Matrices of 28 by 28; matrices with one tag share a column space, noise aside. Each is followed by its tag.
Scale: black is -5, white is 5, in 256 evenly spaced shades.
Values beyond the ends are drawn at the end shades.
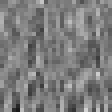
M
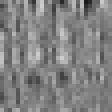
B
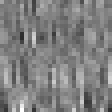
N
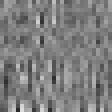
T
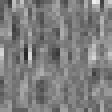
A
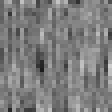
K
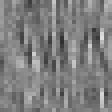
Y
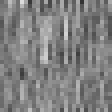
A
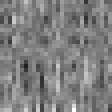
T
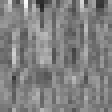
B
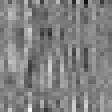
K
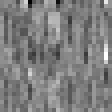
A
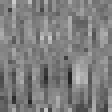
N
